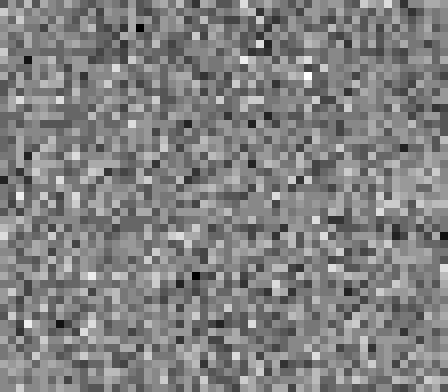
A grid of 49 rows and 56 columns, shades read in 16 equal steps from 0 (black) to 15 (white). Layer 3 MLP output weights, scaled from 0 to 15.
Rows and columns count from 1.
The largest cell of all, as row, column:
10, 39
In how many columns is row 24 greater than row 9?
23
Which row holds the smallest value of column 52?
2
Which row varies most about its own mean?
30
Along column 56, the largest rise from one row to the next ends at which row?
34
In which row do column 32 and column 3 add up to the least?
16
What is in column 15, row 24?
8
